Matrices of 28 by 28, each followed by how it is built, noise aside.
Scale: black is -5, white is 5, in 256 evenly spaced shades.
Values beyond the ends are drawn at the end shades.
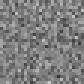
repeating columns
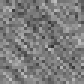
Toeplitz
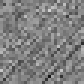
Hankel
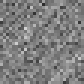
Hankel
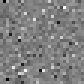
sparse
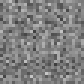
repeating columns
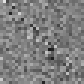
banded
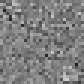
block diagonal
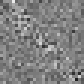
banded
